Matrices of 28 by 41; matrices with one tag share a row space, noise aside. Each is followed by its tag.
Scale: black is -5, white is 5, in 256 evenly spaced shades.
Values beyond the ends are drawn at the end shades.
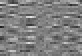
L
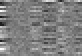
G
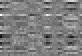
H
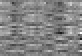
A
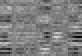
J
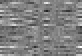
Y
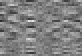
L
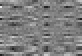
Y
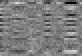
H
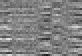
J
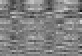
A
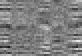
J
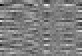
Y
